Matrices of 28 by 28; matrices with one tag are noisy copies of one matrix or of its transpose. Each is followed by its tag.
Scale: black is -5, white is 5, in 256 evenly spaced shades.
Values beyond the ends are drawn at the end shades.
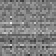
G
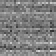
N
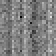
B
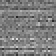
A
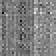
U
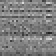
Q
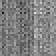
U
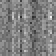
B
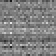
G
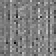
A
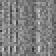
Q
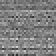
A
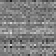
G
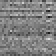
Q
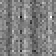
B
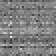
G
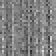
N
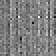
A
